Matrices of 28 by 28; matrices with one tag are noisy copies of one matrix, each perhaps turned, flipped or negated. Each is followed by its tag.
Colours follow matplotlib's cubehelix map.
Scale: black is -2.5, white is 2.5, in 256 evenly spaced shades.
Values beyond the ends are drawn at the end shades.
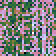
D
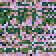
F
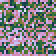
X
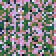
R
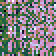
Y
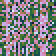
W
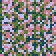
R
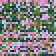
D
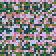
R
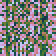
W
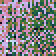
Y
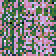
D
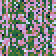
F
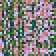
D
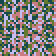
R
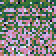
Y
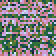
D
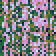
F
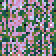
F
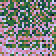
Y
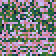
D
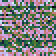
W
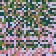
Y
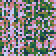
D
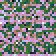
R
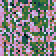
F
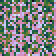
R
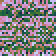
W
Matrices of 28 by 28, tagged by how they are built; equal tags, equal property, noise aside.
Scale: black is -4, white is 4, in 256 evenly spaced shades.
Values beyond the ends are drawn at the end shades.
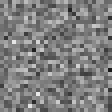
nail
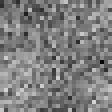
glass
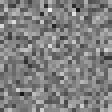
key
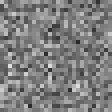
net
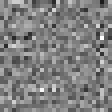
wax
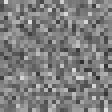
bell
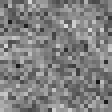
glass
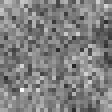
glass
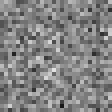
nail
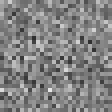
bell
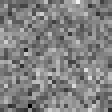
glass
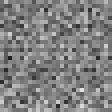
bell
